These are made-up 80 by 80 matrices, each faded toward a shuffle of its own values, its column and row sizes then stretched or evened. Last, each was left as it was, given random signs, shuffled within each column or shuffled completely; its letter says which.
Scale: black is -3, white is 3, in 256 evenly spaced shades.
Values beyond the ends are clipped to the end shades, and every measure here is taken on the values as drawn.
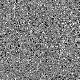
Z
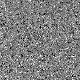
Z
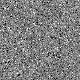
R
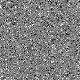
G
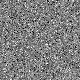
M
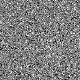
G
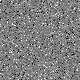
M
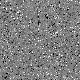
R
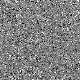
Z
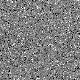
R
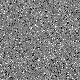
M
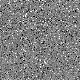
G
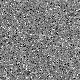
M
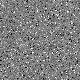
M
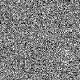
G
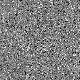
G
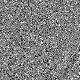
R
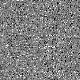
G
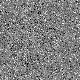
R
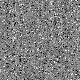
R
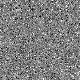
Z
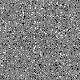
G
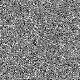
G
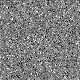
M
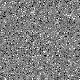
G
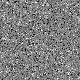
M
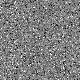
R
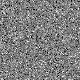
Z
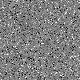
M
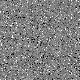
Z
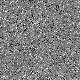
M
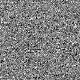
G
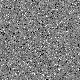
M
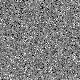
M
